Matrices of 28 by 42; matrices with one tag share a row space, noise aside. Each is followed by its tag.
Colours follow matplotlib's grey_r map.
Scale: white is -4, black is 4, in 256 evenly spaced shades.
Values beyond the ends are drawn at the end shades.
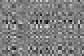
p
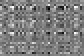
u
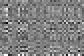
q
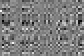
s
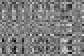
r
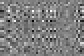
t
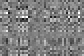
q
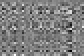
r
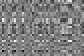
r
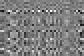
t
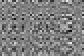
r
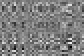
r
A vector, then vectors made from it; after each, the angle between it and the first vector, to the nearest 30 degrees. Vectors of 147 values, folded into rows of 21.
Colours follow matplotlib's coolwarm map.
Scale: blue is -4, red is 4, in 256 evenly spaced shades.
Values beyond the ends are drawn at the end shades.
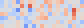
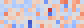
90 degrees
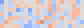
60 degrees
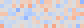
60 degrees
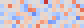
90 degrees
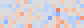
90 degrees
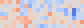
150 degrees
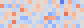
90 degrees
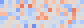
30 degrees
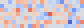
120 degrees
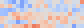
120 degrees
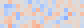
90 degrees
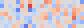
30 degrees
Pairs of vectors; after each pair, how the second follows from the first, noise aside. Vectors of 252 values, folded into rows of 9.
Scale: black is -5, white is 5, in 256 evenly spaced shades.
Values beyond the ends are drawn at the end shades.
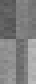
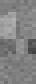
negated, partly zeroed.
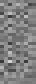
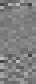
wrapped around, partly zeroed.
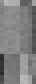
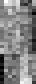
scaled up.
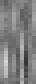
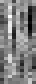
reversed, negated, scaled up.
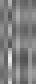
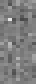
wrapped around, partly zeroed.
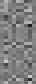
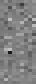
wrapped around, partly zeroed.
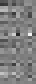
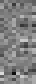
wrapped around, negated.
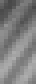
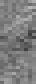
wrapped around, partly zeroed.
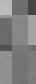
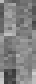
wrapped around, negated.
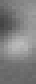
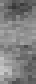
wrapped around, negated.
